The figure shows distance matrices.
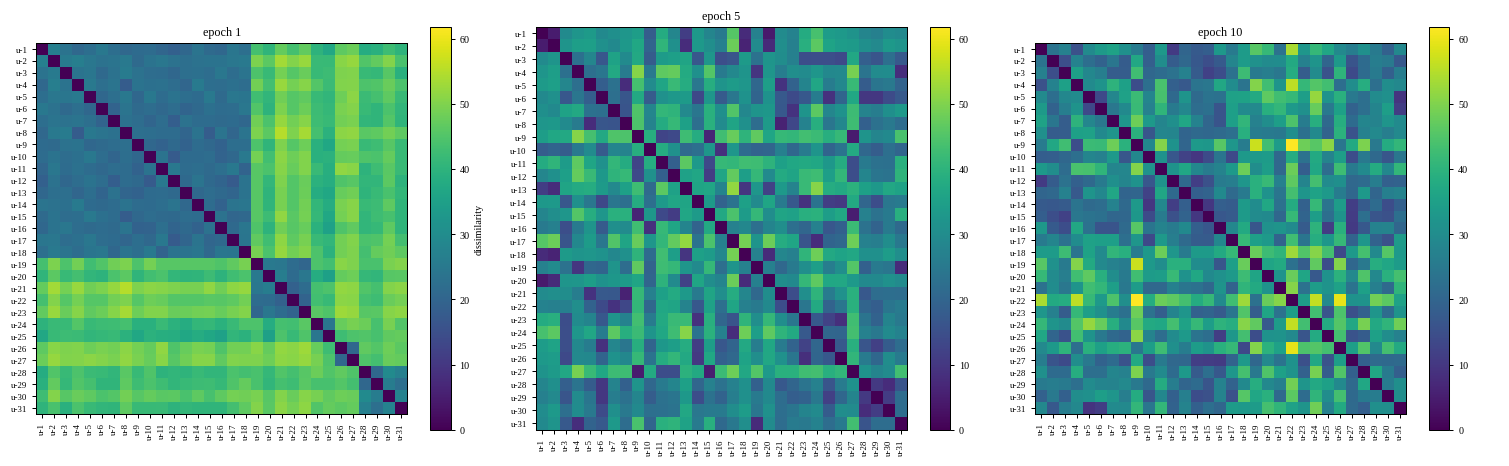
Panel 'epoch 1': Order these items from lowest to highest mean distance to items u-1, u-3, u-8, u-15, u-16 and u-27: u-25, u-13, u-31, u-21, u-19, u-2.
u-13, u-2, u-25, u-31, u-19, u-21
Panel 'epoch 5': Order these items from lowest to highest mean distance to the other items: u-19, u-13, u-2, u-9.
u-19, u-2, u-13, u-9
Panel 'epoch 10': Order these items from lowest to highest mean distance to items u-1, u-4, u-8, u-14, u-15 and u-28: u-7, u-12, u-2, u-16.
u-12, u-2, u-16, u-7
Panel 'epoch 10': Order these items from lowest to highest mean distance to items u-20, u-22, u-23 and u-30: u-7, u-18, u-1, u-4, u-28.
u-28, u-7, u-1, u-4, u-18
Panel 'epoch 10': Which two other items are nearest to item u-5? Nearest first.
u-31, u-6
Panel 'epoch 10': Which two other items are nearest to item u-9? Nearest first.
u-4, u-13
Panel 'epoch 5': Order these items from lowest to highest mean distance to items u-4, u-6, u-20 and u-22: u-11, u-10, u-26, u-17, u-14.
u-10, u-14, u-26, u-17, u-11
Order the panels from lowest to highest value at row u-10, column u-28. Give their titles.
epoch 5, epoch 10, epoch 1
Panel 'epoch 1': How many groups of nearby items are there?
5
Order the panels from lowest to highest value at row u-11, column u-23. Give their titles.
epoch 10, epoch 5, epoch 1
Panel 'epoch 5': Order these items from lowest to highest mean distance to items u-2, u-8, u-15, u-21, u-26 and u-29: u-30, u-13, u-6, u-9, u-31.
u-6, u-30, u-31, u-13, u-9
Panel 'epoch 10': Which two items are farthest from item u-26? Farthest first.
u-22, u-19
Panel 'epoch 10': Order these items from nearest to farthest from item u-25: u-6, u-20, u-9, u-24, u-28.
u-28, u-6, u-20, u-24, u-9
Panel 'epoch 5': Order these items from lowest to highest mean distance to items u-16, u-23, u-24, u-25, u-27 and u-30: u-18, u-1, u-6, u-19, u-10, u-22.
u-6, u-10, u-22, u-19, u-1, u-18
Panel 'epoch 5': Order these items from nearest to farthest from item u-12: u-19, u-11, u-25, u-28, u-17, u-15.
u-15, u-11, u-28, u-25, u-19, u-17
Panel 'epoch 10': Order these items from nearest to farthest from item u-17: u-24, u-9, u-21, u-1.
u-21, u-1, u-9, u-24
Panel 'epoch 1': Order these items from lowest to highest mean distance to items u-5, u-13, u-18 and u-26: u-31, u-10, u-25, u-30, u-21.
u-10, u-25, u-31, u-30, u-21
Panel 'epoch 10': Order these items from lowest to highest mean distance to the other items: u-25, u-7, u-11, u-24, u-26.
u-25, u-7, u-11, u-26, u-24
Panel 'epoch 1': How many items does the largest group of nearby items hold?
18
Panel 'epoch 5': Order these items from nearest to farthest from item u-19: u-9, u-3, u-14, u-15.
u-3, u-14, u-15, u-9
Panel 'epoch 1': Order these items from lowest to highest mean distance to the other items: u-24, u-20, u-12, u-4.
u-12, u-4, u-20, u-24
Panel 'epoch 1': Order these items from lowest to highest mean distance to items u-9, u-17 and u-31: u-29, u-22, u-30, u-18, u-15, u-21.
u-15, u-18, u-29, u-30, u-22, u-21
